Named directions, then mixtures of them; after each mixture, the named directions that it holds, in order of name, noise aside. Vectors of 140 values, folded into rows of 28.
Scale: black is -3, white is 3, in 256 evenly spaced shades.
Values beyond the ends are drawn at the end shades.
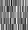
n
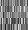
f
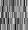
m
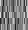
m.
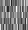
n.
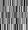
m, n.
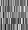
f.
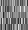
f.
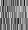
f, m.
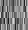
m.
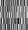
f, m.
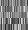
f.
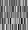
f, n.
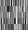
f, n.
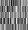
m, n.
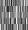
n.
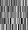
f, n.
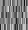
m, n.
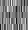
n.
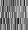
f, m.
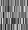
f.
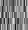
m.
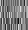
f, m.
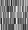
f, n.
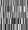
f.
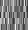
m.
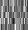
f, m.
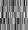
m.
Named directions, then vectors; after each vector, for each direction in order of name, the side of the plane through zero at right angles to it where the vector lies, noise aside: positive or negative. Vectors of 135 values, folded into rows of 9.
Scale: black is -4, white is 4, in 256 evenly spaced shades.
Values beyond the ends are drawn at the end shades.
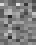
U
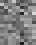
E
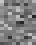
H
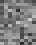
positive, negative, positive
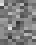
positive, positive, positive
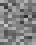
negative, positive, negative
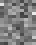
positive, positive, positive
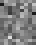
negative, negative, negative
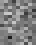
negative, positive, positive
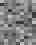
negative, positive, negative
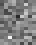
positive, negative, negative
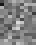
negative, negative, negative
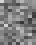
negative, positive, negative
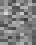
negative, negative, positive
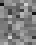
negative, negative, negative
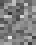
positive, negative, negative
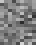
negative, positive, negative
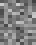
positive, negative, positive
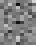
positive, positive, negative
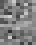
positive, negative, negative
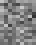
negative, positive, negative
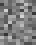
negative, negative, negative
